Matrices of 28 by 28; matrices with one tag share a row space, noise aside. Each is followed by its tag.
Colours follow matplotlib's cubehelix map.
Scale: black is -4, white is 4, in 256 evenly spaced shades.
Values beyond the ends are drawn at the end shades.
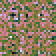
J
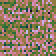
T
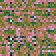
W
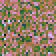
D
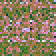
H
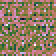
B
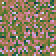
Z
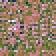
J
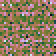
H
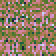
B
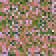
J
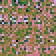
Z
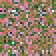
J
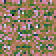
D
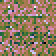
W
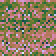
B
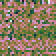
W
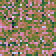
J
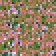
J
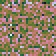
J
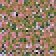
Z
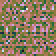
B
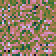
D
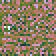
D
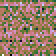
H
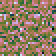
J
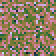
Z
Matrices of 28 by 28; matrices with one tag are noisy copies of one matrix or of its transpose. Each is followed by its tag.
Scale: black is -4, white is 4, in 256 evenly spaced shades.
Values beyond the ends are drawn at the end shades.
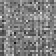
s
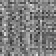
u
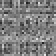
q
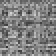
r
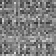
q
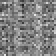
q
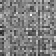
s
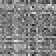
s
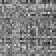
s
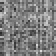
s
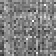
s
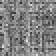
u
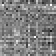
s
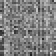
s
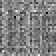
u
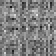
r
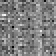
q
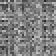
q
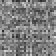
u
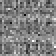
q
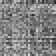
s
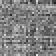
s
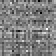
u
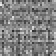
u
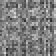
r
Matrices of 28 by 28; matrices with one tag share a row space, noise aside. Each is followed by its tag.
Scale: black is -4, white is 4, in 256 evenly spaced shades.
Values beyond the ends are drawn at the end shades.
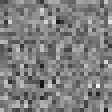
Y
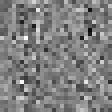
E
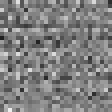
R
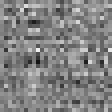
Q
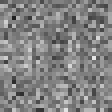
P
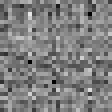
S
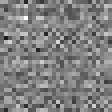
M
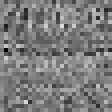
M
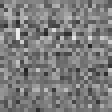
R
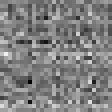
S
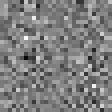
E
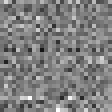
P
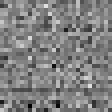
S
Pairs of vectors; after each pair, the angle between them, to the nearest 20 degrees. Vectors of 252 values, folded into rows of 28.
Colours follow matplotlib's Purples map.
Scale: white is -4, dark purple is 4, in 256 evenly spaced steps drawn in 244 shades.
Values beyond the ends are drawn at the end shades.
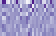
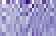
160 degrees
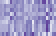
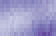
100 degrees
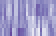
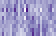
140 degrees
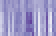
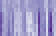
160 degrees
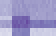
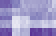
160 degrees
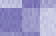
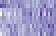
120 degrees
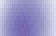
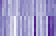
120 degrees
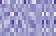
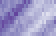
80 degrees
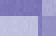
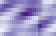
60 degrees
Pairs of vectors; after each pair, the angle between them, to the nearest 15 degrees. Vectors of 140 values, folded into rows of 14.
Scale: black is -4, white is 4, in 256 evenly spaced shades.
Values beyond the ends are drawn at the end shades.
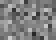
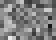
45 degrees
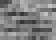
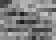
15 degrees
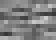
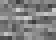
150 degrees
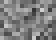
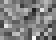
15 degrees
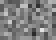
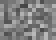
135 degrees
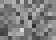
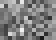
45 degrees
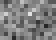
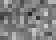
150 degrees
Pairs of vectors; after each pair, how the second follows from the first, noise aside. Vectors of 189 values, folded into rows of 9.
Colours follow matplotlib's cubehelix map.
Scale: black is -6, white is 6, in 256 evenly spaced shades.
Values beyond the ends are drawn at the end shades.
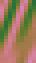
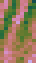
copied.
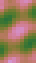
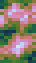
wrapped around, scaled up.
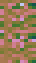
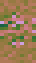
reversed, partly zeroed.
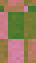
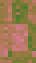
reversed, negated, shrunk.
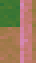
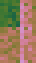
copied.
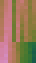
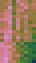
copied.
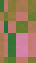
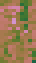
reversed, partly zeroed.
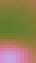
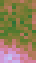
copied.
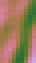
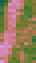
reversed, negated.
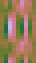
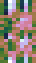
wrapped around, scaled up.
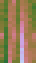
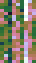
wrapped around, scaled up.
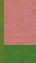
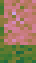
copied.
